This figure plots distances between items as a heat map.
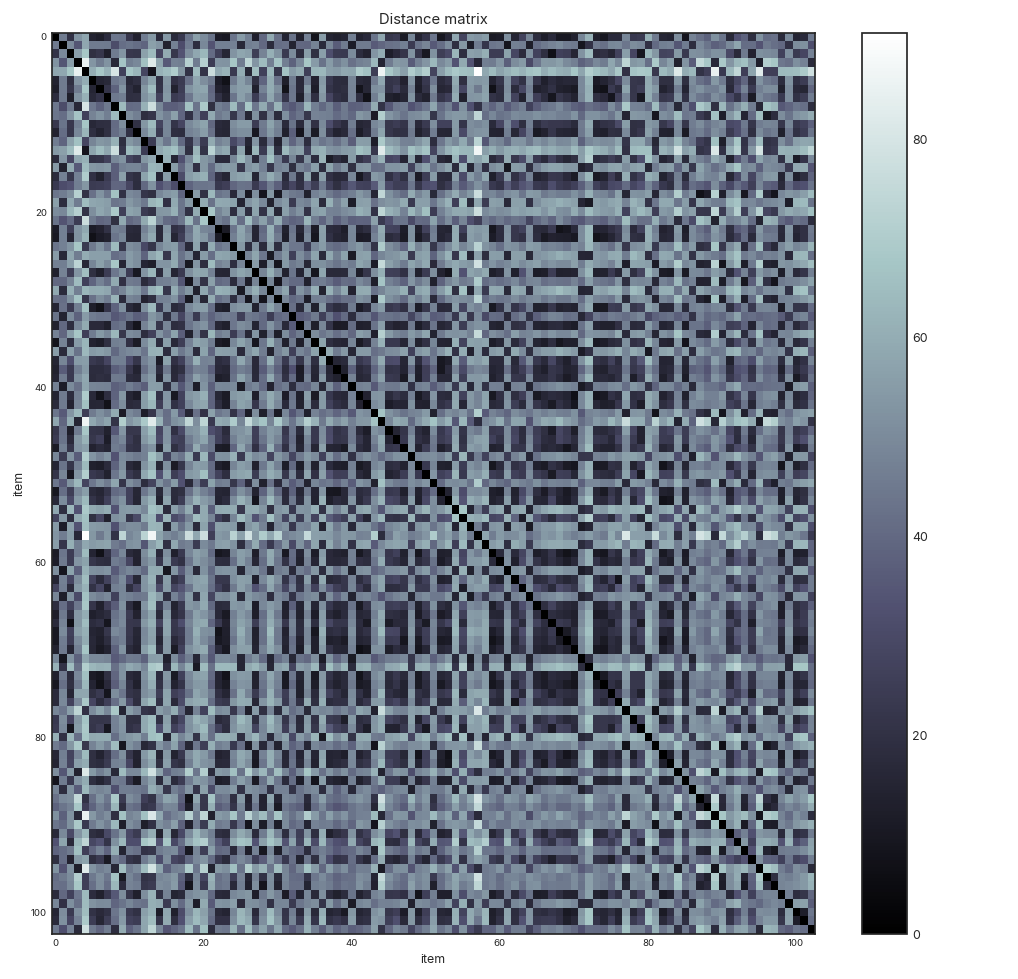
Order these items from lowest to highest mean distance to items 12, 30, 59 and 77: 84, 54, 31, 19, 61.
31, 61, 19, 54, 84
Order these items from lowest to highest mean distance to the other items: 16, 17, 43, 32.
17, 16, 32, 43
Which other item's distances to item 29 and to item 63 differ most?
55
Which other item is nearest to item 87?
18
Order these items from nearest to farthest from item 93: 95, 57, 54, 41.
41, 54, 95, 57
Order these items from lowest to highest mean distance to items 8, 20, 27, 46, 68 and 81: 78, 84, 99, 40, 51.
78, 51, 40, 99, 84
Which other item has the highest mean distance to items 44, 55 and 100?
4
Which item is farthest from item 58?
92
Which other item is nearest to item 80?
36
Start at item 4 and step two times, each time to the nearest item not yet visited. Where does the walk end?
26
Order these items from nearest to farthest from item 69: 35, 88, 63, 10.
35, 10, 63, 88
